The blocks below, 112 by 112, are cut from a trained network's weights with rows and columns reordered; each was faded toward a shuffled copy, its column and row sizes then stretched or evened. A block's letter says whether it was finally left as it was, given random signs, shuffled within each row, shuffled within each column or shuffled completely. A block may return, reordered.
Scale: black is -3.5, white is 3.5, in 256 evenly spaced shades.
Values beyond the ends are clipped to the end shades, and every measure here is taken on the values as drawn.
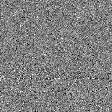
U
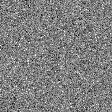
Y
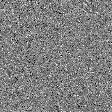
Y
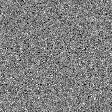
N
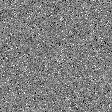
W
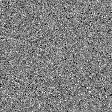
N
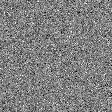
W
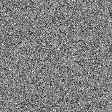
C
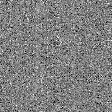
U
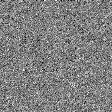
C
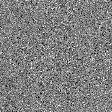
C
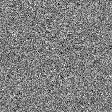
U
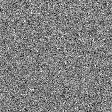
N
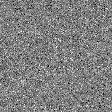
N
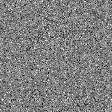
U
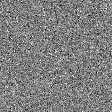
Y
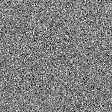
W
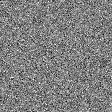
W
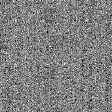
U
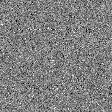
N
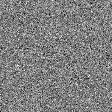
Y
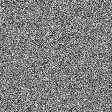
C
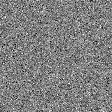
W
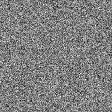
U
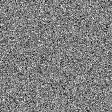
W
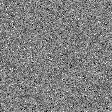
Y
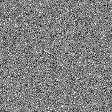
C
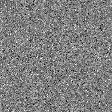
U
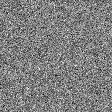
W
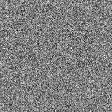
U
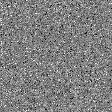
C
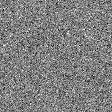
N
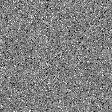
C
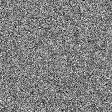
N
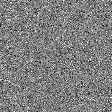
C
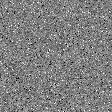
W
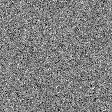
W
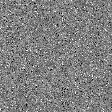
Y
